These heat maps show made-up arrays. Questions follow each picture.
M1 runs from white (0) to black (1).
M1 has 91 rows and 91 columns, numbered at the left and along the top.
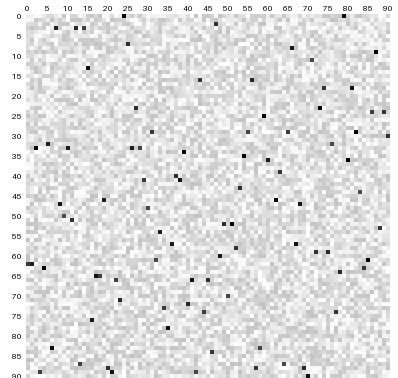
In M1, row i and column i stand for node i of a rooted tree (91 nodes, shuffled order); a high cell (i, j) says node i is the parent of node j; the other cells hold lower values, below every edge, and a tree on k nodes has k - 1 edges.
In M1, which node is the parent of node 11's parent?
52
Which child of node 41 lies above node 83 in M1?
29
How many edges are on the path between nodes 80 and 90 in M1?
5
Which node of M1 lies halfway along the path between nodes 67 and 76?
53
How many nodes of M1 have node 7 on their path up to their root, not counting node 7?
6
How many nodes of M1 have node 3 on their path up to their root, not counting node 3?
9
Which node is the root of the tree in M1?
61
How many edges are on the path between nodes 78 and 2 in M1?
4
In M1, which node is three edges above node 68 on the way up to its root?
33
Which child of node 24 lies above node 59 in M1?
89
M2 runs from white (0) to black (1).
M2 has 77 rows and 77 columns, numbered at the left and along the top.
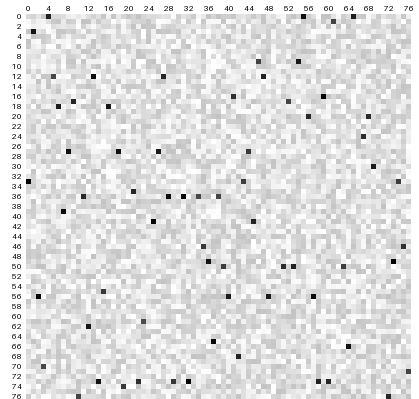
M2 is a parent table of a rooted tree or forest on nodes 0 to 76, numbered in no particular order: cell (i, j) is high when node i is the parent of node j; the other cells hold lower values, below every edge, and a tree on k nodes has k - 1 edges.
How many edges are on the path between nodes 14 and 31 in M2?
4
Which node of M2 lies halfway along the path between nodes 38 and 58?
49
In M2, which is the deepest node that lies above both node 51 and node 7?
50
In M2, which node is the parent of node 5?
12
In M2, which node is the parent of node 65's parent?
33
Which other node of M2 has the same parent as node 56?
68
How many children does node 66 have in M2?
1
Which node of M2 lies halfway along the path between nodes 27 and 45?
16
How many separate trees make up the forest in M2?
11
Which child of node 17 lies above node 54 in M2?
9
